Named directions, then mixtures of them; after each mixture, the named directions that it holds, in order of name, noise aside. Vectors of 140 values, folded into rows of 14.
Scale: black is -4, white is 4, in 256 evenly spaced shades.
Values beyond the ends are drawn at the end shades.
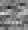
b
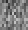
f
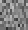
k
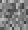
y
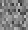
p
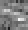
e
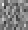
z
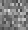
e, p.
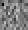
z.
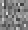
b, p, z.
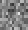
p, y.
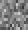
e, k, y.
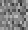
p.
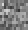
b, e, z.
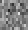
p, y.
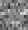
b, k, p.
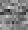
b, e, p.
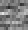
b.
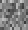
y.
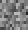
e, y.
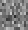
f, k, p.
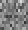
p, y.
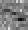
e.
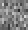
e, p, z.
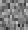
b, k.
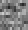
b, y.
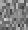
k, y.
